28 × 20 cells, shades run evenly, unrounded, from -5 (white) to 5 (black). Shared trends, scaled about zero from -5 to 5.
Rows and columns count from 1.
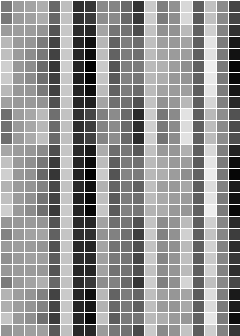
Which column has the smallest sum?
18
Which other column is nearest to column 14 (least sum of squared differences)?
15
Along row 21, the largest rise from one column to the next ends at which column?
7
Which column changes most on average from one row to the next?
1
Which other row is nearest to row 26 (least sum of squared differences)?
16
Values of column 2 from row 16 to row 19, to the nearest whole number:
-1 -1 -1 -1
